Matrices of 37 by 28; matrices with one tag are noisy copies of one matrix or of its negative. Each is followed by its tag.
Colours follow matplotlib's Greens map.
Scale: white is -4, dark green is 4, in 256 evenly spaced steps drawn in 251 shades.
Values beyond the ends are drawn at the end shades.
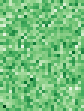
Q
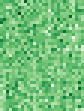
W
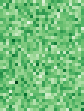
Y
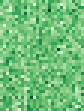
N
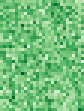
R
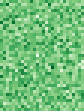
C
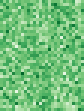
R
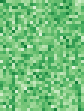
R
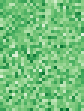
Y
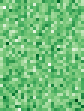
N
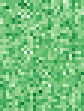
W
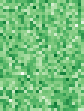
R
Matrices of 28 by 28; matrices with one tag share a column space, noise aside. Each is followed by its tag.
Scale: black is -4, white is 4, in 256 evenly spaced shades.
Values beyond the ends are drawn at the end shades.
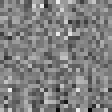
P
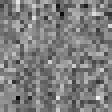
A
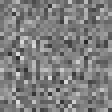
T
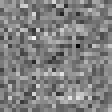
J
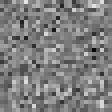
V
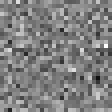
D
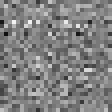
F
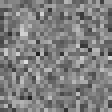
D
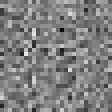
D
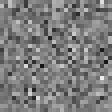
V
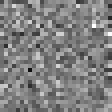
F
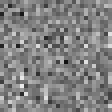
J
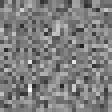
V
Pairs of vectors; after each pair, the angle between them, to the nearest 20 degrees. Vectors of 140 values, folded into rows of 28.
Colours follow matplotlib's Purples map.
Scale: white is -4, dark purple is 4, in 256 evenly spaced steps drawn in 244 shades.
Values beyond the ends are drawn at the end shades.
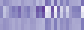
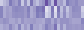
40 degrees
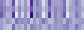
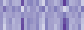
80 degrees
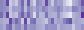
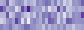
60 degrees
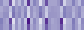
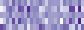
120 degrees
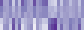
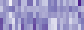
140 degrees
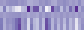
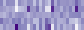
40 degrees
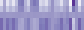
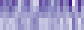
160 degrees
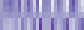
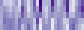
160 degrees
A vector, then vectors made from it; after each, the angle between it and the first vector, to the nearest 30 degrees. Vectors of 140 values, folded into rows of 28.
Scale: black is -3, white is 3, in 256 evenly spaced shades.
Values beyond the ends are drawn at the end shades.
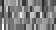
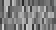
60 degrees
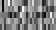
60 degrees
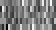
120 degrees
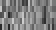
60 degrees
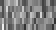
30 degrees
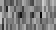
150 degrees
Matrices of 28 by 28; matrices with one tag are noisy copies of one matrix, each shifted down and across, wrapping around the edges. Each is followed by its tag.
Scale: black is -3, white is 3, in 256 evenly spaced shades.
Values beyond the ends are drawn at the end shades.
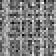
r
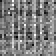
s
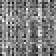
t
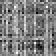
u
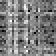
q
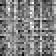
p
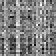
t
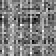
u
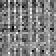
s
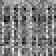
s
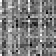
u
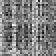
t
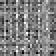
r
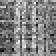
q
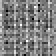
r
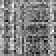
q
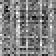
p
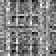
p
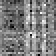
q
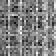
u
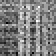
q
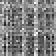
t
